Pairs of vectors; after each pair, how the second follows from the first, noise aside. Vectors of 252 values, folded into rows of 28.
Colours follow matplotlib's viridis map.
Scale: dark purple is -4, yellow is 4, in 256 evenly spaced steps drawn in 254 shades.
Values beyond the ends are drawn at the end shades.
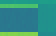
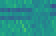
wrapped around, negated, shrunk.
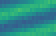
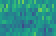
wrapped around, negated, partly zeroed.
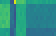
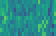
wrapped around, partly zeroed.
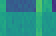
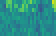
negated, partly zeroed.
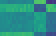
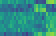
negated.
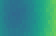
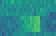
wrapped around, partly zeroed.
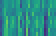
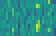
wrapped around, negated, partly zeroed.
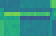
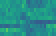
wrapped around, negated, shrunk.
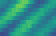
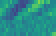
negated, partly zeroed.
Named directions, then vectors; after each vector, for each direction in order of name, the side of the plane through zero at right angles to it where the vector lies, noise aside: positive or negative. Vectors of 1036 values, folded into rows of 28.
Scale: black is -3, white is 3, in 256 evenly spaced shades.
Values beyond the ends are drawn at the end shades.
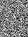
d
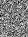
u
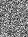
positive, positive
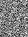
negative, negative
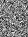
positive, negative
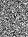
negative, positive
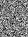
negative, positive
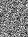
positive, positive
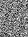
negative, negative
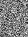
negative, negative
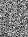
negative, negative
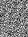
positive, positive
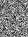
negative, positive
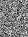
negative, negative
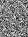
positive, negative
